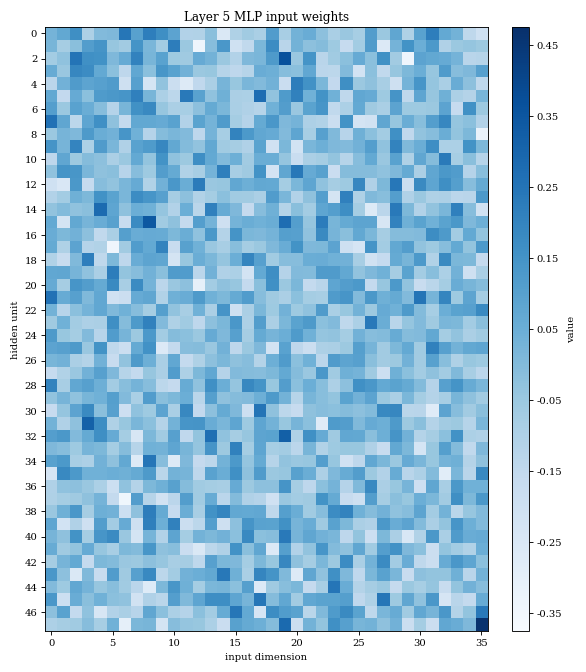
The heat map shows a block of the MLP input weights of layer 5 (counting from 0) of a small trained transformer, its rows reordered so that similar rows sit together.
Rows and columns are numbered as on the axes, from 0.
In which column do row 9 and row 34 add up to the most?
8
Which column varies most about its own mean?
35
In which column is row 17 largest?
9
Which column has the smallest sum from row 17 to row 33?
6
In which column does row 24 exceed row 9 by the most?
20
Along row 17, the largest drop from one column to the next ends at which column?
10
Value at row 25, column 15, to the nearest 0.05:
-0.15
